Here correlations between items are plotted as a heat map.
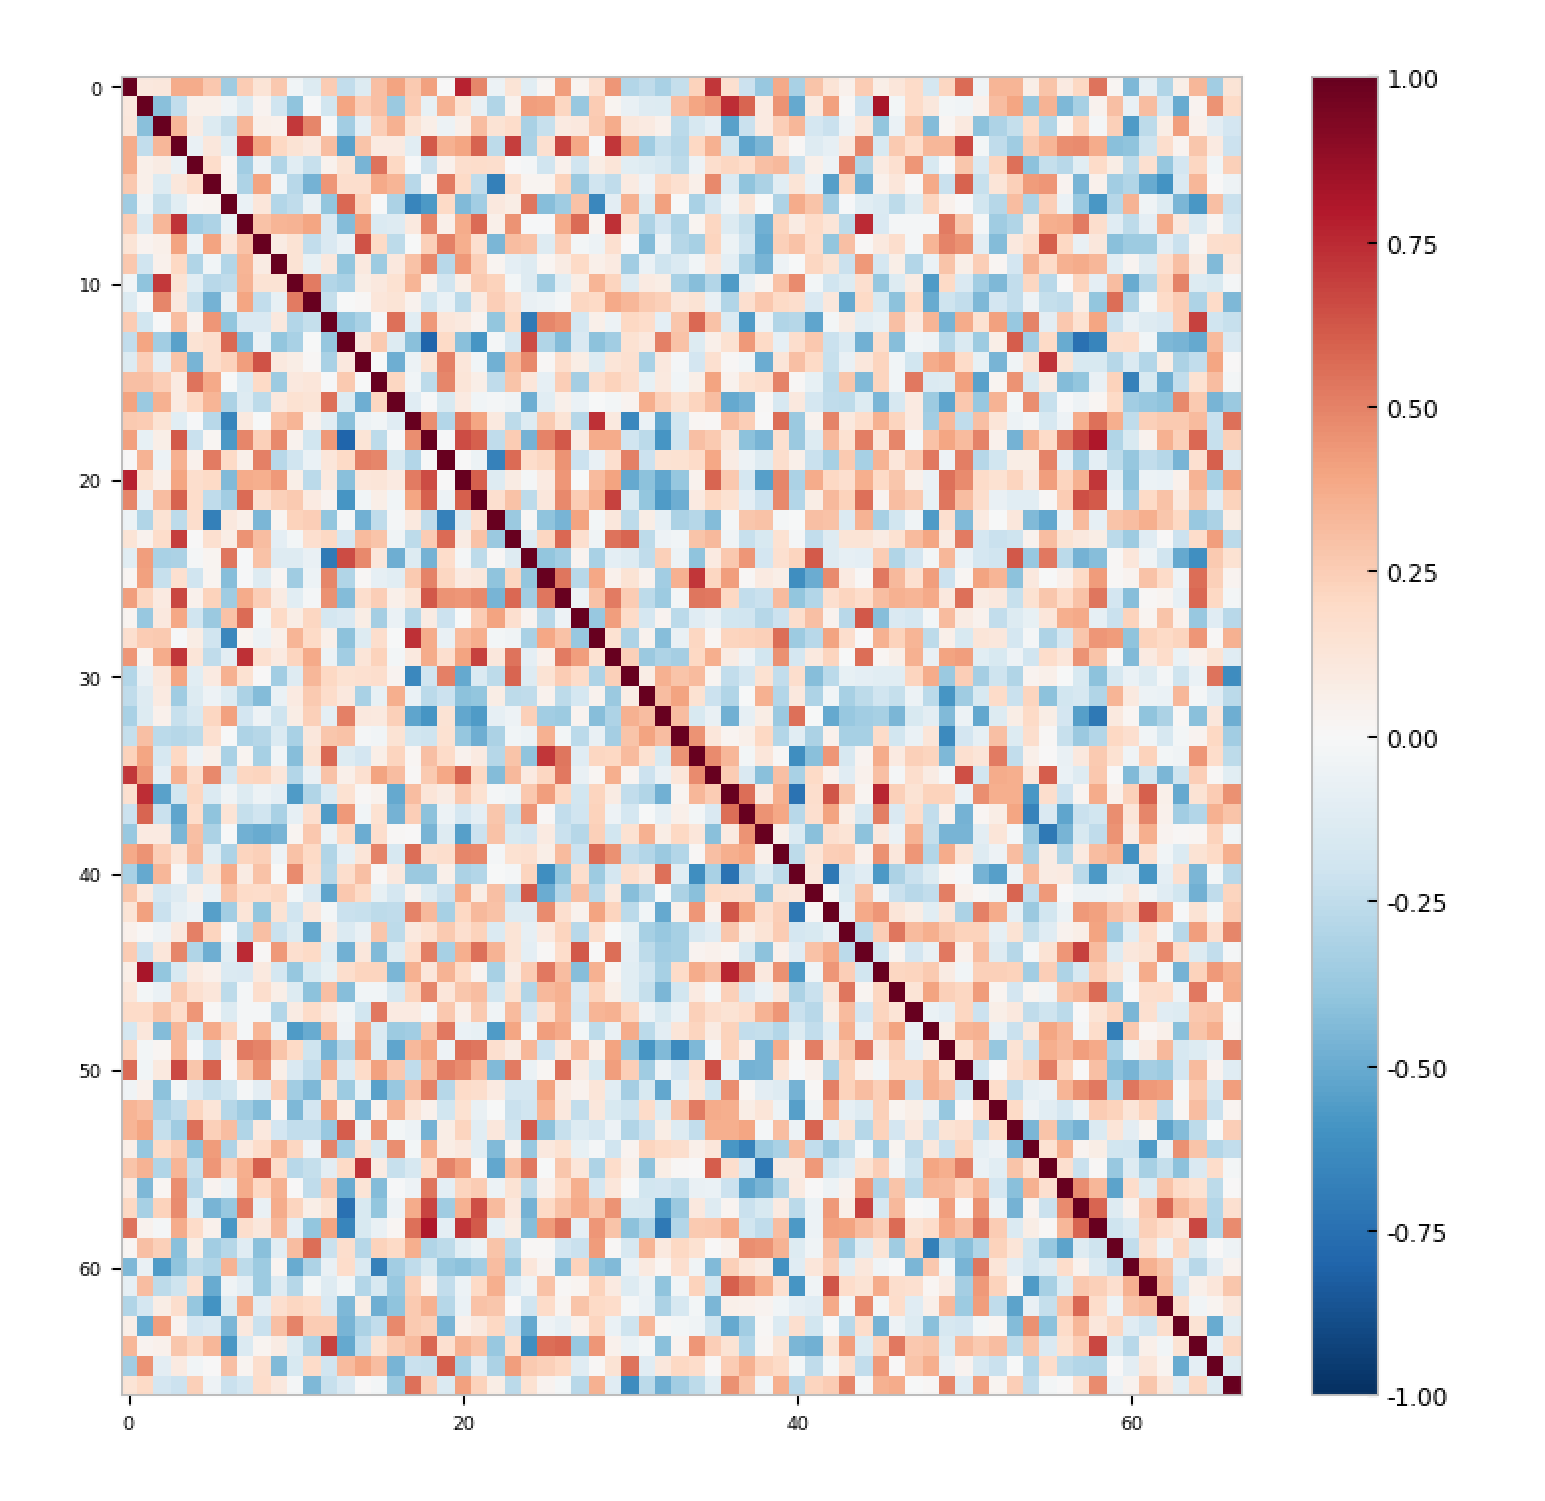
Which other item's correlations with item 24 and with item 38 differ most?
55
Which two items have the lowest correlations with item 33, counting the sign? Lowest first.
49, 21
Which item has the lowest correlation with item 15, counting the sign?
60
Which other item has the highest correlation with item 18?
58
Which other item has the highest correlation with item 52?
34
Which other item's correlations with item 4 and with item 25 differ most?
53
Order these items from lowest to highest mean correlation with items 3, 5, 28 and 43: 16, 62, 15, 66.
62, 16, 66, 15
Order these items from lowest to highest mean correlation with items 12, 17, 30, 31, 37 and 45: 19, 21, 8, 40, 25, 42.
40, 8, 21, 19, 42, 25
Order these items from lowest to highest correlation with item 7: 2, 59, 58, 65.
59, 65, 58, 2
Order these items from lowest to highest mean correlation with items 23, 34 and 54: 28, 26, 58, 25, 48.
28, 58, 48, 25, 26
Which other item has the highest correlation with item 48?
19
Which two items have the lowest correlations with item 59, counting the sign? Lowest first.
48, 56
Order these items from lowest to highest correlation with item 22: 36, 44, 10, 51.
36, 51, 10, 44
